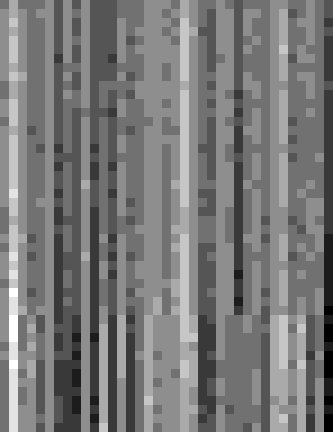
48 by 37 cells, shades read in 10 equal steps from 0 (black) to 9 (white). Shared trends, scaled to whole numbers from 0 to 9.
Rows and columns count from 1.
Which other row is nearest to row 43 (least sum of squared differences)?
44
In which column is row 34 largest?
2
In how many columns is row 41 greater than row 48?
10
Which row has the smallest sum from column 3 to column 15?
45
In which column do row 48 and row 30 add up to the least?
37
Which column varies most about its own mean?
12
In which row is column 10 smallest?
13
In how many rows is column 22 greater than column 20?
13
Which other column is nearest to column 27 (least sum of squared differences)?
7
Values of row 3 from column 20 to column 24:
4 7 5 4 3
